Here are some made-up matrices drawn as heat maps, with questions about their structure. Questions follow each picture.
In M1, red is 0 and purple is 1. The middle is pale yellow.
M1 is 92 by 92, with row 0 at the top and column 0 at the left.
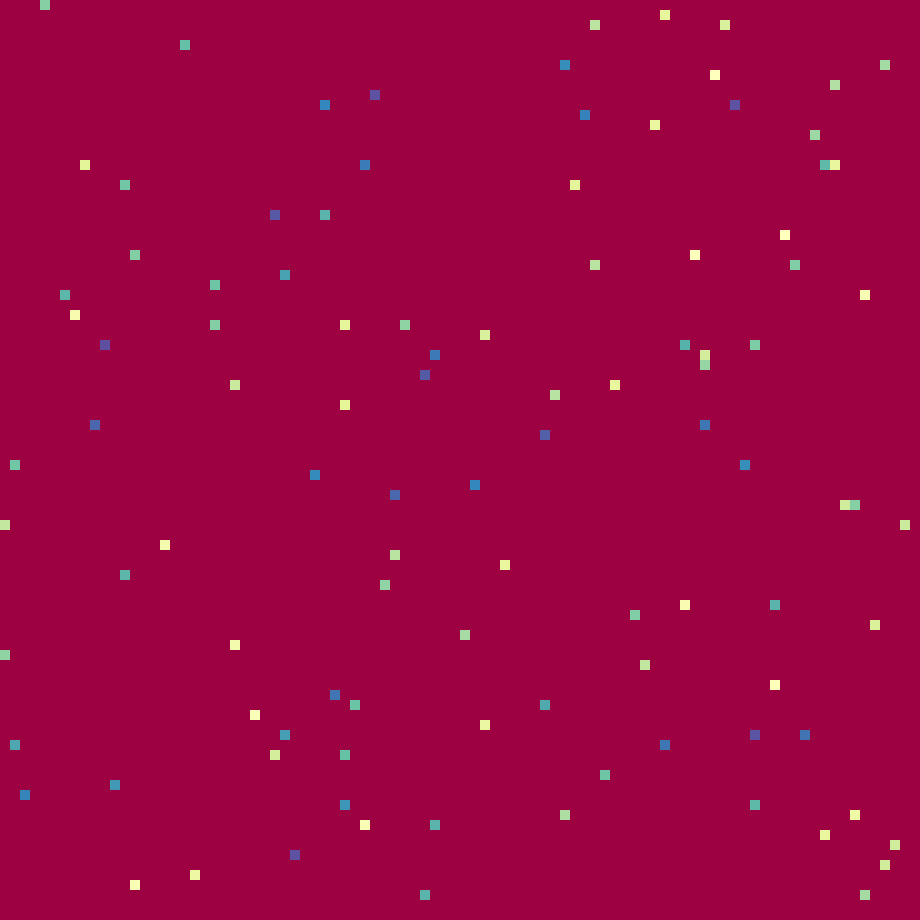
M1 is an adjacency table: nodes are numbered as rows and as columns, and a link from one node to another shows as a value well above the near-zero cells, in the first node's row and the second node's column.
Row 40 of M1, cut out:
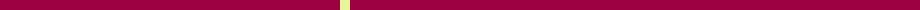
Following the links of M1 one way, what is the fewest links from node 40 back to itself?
4
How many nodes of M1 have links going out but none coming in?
4
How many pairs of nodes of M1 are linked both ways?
5
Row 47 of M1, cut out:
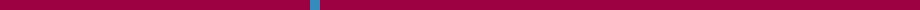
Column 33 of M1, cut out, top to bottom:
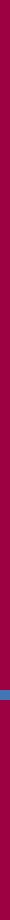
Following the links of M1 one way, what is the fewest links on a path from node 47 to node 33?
6
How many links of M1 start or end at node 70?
5
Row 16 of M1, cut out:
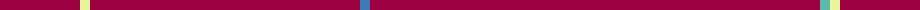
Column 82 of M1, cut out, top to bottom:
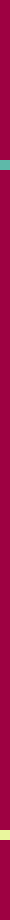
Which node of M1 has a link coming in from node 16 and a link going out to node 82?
node 83
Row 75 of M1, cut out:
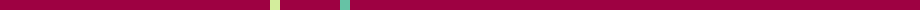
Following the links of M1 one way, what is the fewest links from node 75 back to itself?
2
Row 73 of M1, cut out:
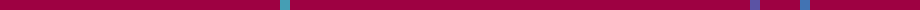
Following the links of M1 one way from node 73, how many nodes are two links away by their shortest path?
3
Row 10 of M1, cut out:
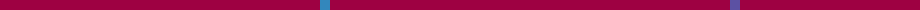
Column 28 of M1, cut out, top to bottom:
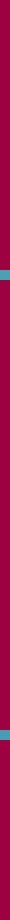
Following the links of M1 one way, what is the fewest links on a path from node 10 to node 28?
2
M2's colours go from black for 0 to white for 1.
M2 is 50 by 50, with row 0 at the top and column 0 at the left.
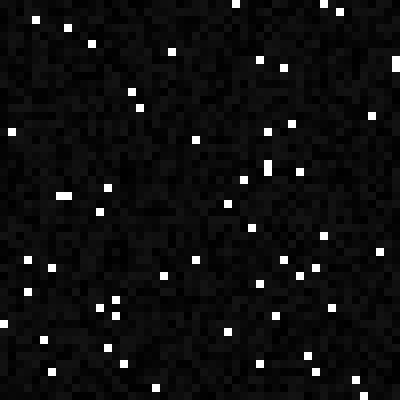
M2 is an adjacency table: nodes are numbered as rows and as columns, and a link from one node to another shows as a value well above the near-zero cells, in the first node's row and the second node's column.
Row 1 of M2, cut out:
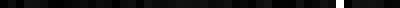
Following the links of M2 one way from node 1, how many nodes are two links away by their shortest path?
1
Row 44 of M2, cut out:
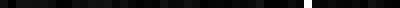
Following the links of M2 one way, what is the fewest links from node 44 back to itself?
6
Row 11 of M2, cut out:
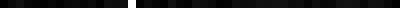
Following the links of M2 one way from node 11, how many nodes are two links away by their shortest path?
2
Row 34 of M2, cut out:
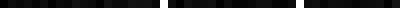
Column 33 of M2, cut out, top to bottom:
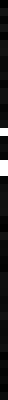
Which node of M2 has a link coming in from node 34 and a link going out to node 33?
node 20
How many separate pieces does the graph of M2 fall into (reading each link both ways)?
11
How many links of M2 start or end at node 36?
2
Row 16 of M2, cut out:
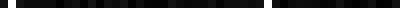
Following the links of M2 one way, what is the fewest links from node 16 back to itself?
5
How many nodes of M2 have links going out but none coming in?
7
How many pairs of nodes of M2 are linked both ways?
2
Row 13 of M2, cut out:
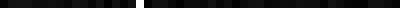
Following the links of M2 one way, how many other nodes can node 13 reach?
11
